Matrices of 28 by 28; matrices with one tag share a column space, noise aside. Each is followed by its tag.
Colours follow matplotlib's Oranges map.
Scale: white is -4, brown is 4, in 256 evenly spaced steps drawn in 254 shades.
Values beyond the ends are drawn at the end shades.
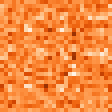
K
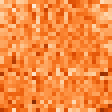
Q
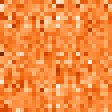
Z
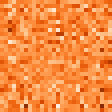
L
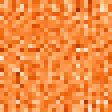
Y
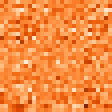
L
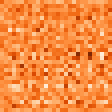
K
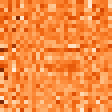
Y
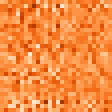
Q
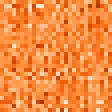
Q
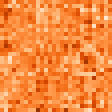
Q
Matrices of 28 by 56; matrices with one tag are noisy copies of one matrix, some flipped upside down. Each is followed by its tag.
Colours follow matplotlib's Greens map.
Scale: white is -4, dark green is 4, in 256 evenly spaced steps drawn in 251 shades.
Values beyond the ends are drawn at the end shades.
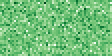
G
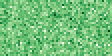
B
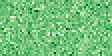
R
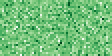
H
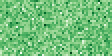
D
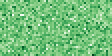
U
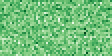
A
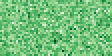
B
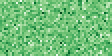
H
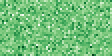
U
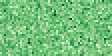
B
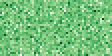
H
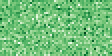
A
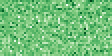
A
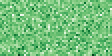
U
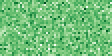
G
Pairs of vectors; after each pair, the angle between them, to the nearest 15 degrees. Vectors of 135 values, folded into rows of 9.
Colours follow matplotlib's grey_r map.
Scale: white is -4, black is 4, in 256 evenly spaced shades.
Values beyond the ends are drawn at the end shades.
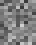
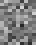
165 degrees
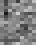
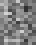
120 degrees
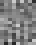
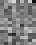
45 degrees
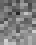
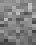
150 degrees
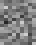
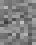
15 degrees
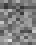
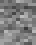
45 degrees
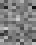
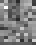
135 degrees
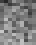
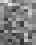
165 degrees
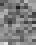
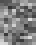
60 degrees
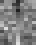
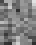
60 degrees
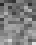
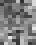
75 degrees
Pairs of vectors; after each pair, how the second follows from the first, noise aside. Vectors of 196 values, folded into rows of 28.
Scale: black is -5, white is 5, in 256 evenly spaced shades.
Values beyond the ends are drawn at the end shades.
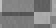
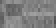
reversed, negated, shrunk.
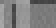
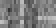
wrapped around, negated.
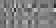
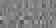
reversed, shrunk.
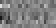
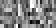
wrapped around, negated, scaled up.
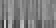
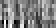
scaled up.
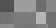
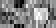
wrapped around, negated, scaled up.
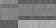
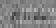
wrapped around, negated, partly zeroed.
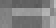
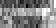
scaled up.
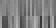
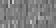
wrapped around, negated, partly zeroed.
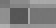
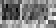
wrapped around, scaled up.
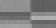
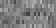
wrapped around, negated, partly zeroed.
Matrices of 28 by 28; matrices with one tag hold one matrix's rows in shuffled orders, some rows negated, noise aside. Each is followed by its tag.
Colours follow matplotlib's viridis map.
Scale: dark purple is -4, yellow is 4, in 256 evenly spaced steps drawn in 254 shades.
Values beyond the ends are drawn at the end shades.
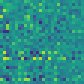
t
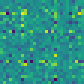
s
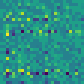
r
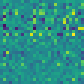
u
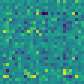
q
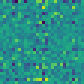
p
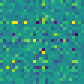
p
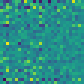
t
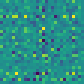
p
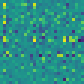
u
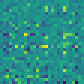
q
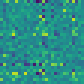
p
